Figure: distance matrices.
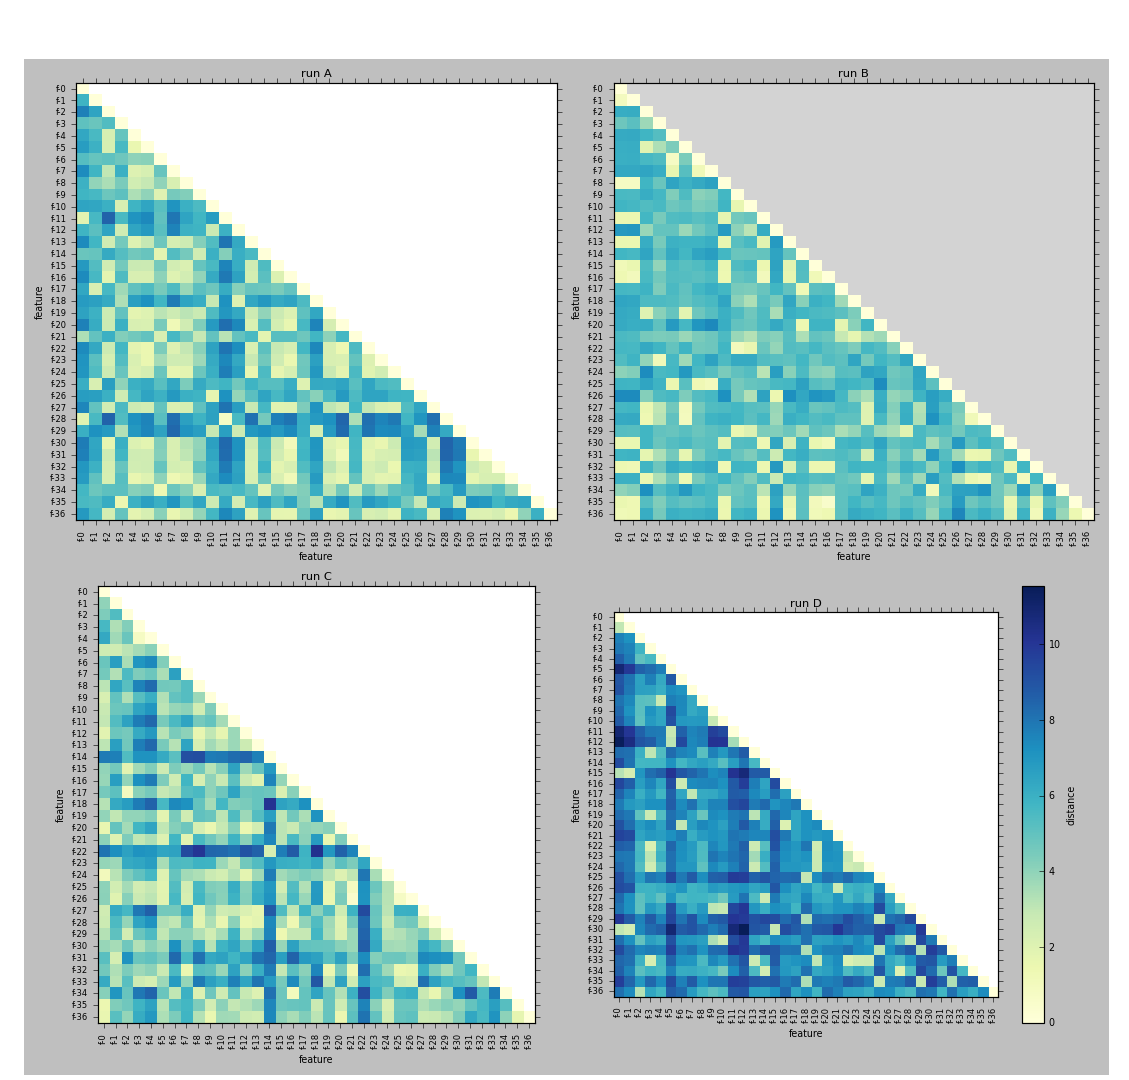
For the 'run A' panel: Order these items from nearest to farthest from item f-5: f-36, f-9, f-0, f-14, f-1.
f-36, f-9, f-14, f-1, f-0
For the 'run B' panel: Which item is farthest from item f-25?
f-20
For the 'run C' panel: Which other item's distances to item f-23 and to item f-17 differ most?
f-2
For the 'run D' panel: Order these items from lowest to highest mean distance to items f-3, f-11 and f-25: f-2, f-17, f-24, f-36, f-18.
f-24, f-18, f-2, f-36, f-17
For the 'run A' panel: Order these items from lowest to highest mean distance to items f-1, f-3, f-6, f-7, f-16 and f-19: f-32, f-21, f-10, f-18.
f-32, f-21, f-10, f-18
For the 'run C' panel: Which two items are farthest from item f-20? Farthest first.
f-22, f-14
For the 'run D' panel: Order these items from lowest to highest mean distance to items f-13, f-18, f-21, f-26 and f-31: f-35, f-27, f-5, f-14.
f-27, f-14, f-35, f-5
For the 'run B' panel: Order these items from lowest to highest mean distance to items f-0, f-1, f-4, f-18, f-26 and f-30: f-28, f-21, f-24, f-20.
f-21, f-24, f-28, f-20
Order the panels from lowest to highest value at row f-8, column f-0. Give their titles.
run B, run C, run A, run D
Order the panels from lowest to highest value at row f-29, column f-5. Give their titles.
run C, run B, run A, run D
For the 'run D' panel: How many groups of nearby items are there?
11
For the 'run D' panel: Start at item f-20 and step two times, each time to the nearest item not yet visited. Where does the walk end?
f-6
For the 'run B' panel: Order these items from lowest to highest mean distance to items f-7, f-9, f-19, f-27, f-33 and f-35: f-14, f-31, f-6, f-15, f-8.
f-31, f-6, f-15, f-8, f-14
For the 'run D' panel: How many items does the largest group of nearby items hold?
7
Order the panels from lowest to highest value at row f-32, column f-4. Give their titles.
run A, run C, run B, run D
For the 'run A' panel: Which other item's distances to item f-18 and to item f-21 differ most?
f-14
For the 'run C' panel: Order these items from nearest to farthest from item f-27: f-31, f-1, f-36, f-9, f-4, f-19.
f-36, f-9, f-19, f-1, f-31, f-4
